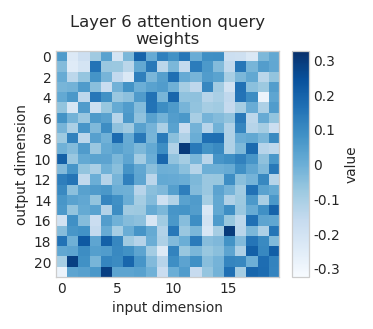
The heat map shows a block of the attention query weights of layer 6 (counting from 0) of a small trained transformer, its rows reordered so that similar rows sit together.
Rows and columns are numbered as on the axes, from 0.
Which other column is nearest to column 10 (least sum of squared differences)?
7
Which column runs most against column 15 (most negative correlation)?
13
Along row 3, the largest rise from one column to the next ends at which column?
16
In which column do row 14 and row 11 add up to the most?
19
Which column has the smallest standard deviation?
14
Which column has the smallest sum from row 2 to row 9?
15
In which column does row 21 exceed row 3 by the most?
4
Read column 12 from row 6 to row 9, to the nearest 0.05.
-0.1 0 0 0.15
